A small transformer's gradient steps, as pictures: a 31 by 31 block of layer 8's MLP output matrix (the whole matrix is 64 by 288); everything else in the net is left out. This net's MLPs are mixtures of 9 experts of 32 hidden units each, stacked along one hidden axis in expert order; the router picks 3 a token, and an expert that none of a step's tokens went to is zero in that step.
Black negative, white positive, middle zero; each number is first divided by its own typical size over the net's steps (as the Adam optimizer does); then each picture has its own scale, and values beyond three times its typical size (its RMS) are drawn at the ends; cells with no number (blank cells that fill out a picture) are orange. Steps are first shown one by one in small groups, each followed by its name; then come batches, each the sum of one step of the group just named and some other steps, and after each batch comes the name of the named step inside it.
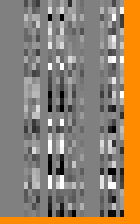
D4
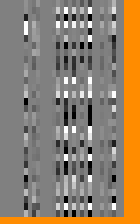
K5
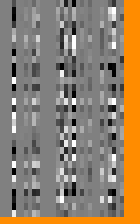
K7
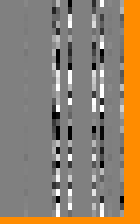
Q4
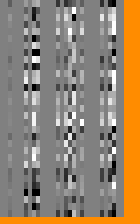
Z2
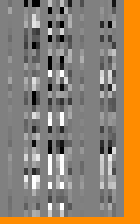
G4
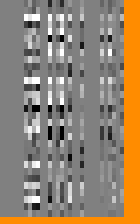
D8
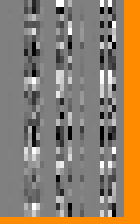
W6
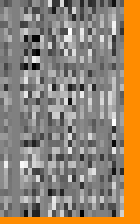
Z2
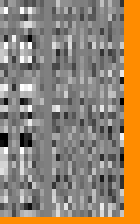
K5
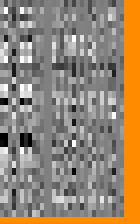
K7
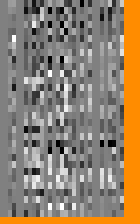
G4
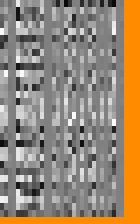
Z2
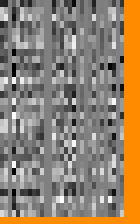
K7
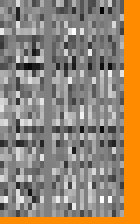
W6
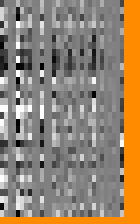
Q4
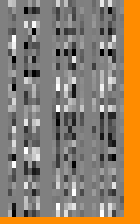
Q4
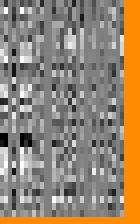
K7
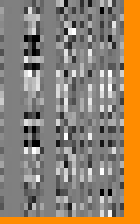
W6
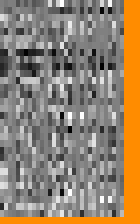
W6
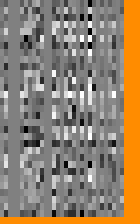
K5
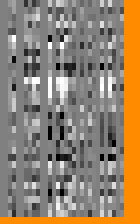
D8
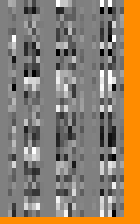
W6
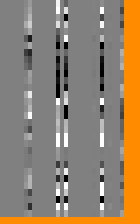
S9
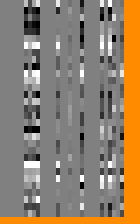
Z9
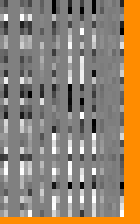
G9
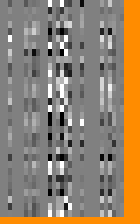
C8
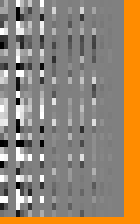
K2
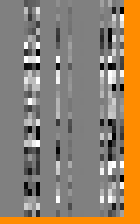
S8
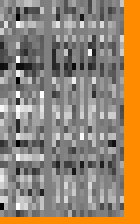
K2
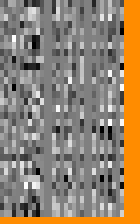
G9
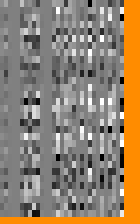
S9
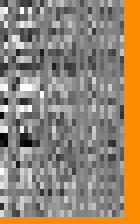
C8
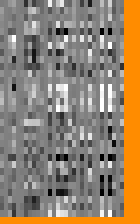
C8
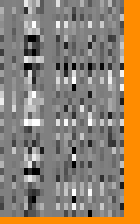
S9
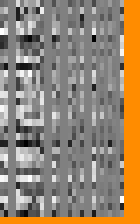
K2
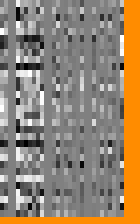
K2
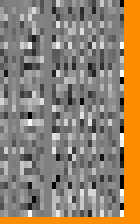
G9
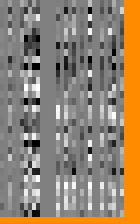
S9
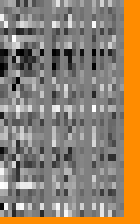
S9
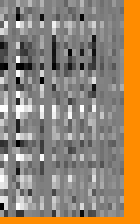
K2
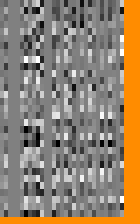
S8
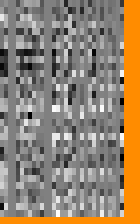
G9
